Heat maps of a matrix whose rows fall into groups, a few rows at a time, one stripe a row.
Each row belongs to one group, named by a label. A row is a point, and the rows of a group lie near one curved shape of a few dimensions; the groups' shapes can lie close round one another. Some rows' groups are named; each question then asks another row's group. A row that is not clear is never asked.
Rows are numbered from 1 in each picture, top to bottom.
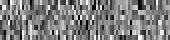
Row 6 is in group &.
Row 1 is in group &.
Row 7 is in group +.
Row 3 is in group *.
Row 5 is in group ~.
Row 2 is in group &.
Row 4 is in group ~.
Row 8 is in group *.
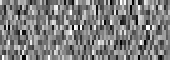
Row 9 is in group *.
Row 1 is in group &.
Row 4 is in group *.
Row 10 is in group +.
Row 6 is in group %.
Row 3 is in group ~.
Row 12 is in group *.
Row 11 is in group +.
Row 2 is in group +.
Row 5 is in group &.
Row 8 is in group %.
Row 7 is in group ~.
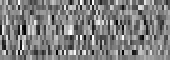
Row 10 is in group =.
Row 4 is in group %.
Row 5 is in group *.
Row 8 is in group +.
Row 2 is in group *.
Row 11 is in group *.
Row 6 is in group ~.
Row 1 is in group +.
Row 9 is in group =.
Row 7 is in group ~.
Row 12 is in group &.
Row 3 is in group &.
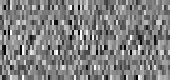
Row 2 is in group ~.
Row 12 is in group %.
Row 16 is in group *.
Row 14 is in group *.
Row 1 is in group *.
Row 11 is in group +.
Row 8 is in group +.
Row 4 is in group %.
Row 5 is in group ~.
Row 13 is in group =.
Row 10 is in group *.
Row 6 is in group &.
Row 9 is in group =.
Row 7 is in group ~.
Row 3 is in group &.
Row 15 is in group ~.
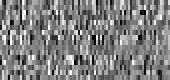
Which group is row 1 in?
~
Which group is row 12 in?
~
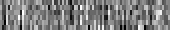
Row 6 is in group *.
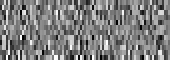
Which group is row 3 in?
+
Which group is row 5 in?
*
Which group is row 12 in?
+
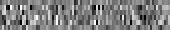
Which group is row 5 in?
+
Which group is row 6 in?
*
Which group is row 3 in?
&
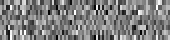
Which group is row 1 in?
~
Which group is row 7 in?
=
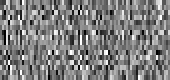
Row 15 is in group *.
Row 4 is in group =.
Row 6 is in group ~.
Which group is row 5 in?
&
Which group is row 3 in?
~
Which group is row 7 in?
+
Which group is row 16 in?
*
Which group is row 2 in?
~
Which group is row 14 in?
~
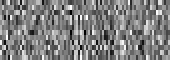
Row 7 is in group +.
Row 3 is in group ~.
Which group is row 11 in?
~
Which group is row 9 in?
~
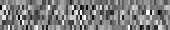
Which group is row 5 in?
=
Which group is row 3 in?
%
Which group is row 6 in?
=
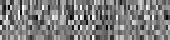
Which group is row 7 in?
~
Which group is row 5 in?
&
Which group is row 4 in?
+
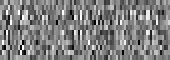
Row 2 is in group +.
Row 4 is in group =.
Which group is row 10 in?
=
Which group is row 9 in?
*
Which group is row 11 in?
~
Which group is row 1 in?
&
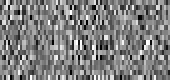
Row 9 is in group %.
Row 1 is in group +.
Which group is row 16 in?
*
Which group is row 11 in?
*
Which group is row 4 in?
&
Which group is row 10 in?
+
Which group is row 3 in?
~
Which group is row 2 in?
&
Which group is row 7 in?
~
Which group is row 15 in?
+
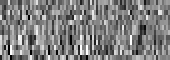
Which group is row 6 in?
+
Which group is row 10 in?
~
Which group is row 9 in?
+
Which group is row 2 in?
*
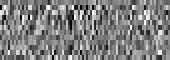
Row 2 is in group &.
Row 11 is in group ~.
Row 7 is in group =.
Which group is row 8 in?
~
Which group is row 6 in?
+
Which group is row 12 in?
%
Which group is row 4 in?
=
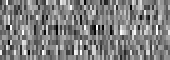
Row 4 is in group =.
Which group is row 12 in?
*
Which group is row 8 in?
&
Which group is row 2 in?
~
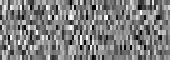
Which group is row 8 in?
~
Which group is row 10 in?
+
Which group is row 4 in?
%
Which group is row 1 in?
+
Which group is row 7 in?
=
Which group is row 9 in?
+
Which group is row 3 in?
*
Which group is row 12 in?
&
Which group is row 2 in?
&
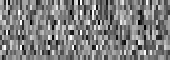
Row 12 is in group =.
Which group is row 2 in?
+
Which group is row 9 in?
*
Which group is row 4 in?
~
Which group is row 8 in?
%
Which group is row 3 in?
+
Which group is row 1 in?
%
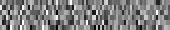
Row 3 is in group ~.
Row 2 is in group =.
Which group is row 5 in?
*
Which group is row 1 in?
%
